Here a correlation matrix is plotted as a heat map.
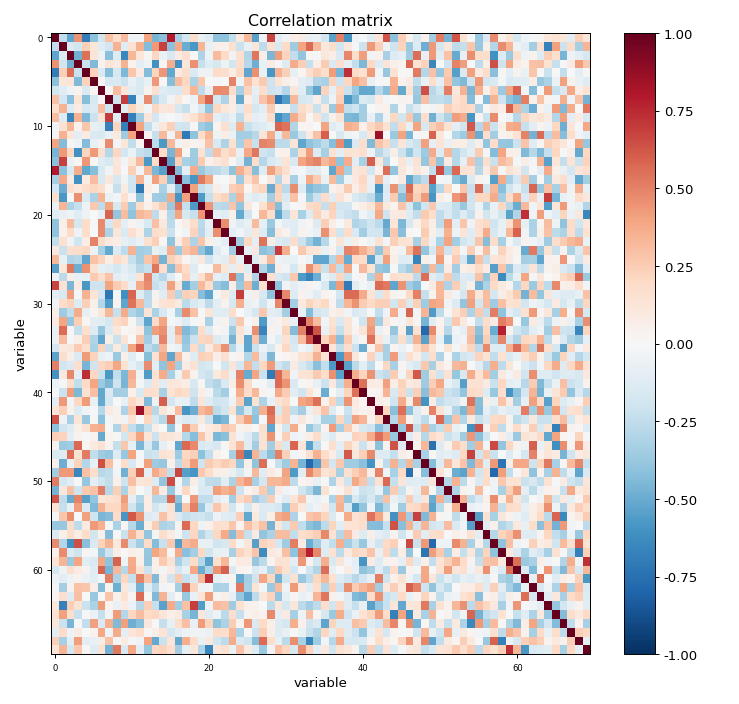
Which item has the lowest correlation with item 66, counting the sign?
54
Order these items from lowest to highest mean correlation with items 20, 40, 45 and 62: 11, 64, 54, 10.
64, 10, 11, 54
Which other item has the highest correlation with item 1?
14
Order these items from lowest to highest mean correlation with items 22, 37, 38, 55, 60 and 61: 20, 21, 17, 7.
7, 20, 17, 21
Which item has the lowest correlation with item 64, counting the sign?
1
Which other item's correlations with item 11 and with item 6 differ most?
42
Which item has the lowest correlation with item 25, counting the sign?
47
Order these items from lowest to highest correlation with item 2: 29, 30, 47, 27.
27, 30, 29, 47
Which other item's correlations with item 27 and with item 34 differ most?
33
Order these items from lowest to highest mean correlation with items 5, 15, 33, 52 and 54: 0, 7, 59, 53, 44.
44, 7, 53, 59, 0
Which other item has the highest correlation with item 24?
29
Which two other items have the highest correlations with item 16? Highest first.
49, 19
